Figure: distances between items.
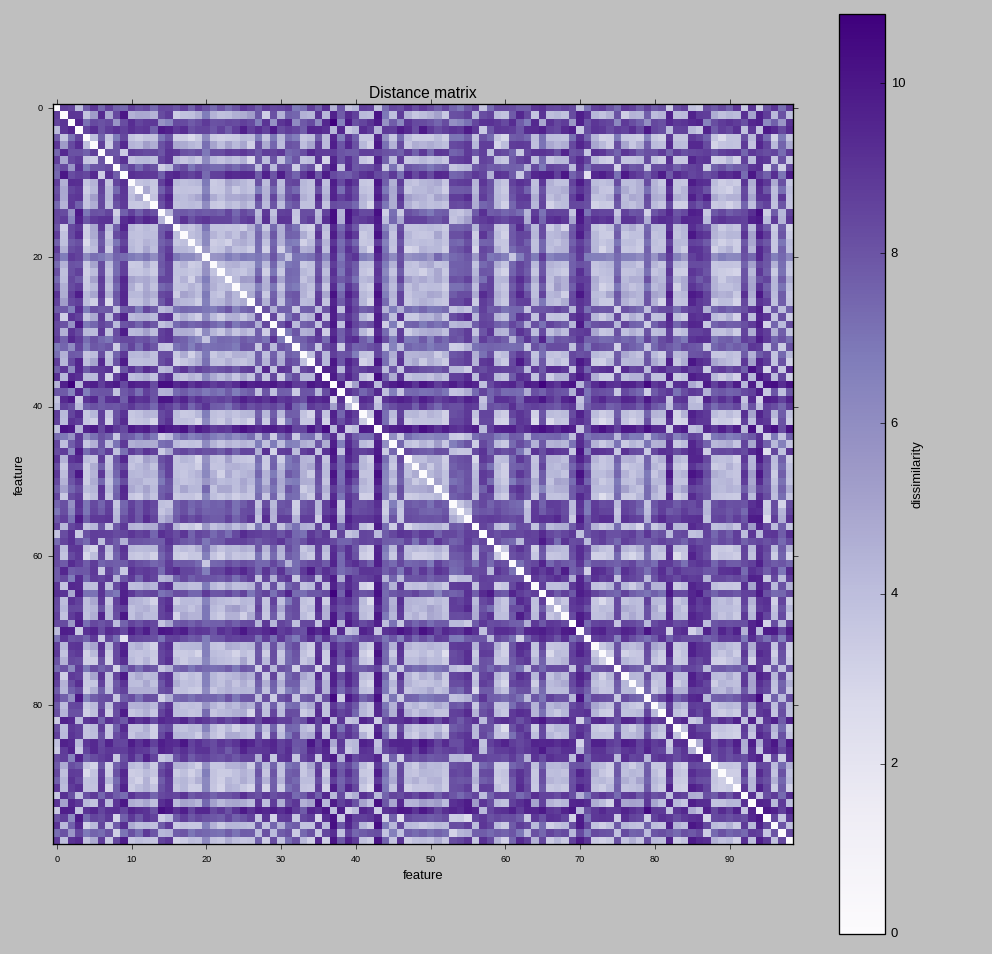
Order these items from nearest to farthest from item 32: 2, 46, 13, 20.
46, 2, 20, 13
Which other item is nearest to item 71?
9
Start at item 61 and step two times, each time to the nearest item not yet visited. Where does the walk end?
31
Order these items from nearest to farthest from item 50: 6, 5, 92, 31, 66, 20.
66, 5, 20, 31, 6, 92
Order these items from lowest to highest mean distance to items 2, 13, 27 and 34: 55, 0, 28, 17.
17, 28, 55, 0
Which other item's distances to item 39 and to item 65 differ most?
37
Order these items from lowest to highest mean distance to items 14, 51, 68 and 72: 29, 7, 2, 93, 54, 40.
7, 93, 29, 54, 2, 40
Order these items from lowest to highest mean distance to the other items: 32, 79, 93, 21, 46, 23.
21, 23, 93, 32, 79, 46
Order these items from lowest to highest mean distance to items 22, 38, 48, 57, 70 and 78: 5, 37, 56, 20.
56, 5, 20, 37
